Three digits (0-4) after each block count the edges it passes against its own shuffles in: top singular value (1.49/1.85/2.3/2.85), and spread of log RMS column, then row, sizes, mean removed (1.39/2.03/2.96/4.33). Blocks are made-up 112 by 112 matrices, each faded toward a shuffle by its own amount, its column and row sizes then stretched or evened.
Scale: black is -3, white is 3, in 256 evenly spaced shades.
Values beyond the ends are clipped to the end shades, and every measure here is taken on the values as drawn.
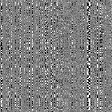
4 4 1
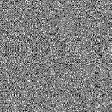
3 1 1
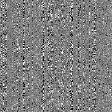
2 4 1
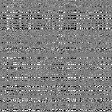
4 2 4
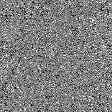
0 2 1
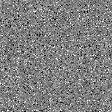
0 1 2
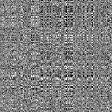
4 3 2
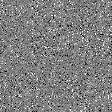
0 2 1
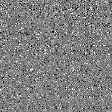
1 1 2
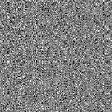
3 2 0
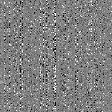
3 3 0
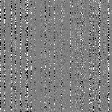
3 4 0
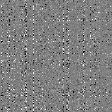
1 3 2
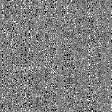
2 3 0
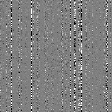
4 4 0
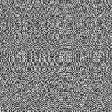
4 0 2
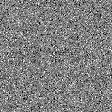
2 0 0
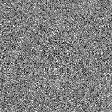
2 0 1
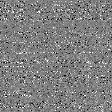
1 1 3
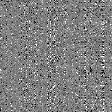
3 3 0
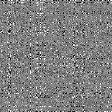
2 3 3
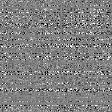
0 2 4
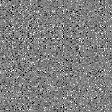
3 2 2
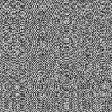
4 2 0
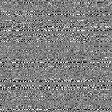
4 0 4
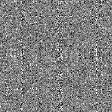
2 3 1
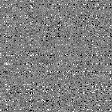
1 2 3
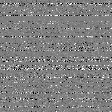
2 0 4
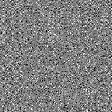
3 1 0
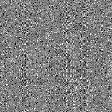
3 2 0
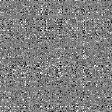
1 2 3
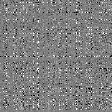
0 3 3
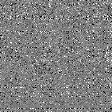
0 2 3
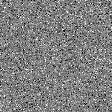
1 0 1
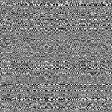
4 0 4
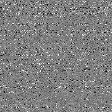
0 1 3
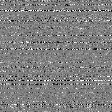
3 0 4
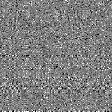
3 0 2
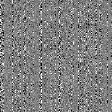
2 4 0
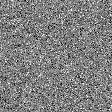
0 0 0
